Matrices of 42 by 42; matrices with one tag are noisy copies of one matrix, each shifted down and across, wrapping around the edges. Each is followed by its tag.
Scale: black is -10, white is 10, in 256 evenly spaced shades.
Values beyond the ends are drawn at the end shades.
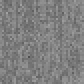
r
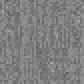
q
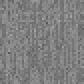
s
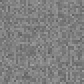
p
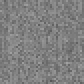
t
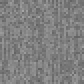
q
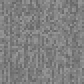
q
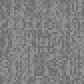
s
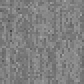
r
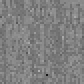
r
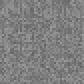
p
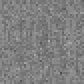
t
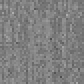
r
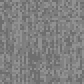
q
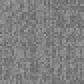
q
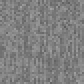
q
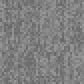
r
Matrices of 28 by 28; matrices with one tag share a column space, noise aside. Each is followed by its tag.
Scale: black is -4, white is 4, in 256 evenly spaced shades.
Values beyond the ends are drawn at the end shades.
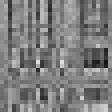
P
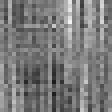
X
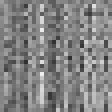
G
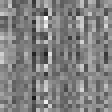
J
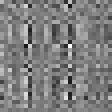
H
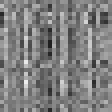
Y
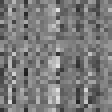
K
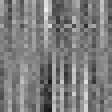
X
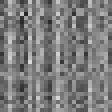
J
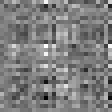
H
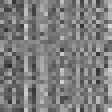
K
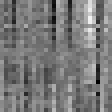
X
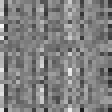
K
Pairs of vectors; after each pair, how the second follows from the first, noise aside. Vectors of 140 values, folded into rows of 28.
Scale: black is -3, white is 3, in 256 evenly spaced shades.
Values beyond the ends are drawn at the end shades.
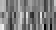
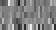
wrapped around, negated, partly zeroed.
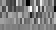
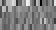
negated, partly zeroed.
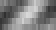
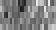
wrapped around, negated, partly zeroed.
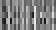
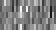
wrapped around, negated, partly zeroed.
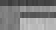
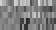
negated, partly zeroed.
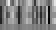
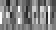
negated.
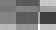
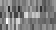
wrapped around, partly zeroed.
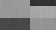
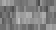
wrapped around, negated, shrunk.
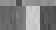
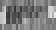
wrapped around, partly zeroed.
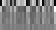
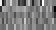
negated, partly zeroed.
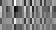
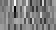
partly zeroed.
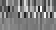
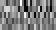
negated.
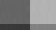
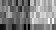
copied.
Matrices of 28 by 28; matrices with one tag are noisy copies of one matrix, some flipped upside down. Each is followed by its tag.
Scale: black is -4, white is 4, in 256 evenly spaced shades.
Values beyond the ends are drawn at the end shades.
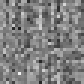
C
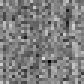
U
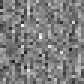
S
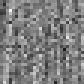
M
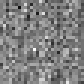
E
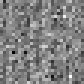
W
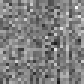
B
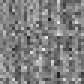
C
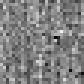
C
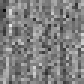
M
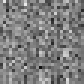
E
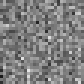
S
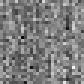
U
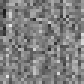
M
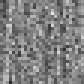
M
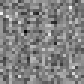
W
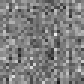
B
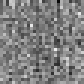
B
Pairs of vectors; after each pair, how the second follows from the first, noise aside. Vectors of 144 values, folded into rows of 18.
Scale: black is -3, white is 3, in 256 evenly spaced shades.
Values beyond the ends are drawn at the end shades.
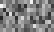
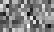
wrapped around, negated.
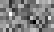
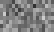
reversed, shrunk.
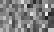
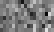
negated, partly zeroed.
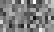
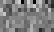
negated, partly zeroed.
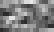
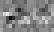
negated, partly zeroed.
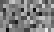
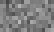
reversed, negated, shrunk.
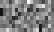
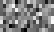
reversed, negated.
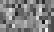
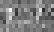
partly zeroed.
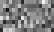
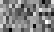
reversed, negated.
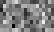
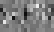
partly zeroed.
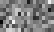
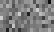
negated, partly zeroed.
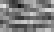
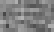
reversed, shrunk.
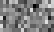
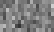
reversed, shrunk.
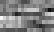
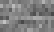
reversed, negated, shrunk.
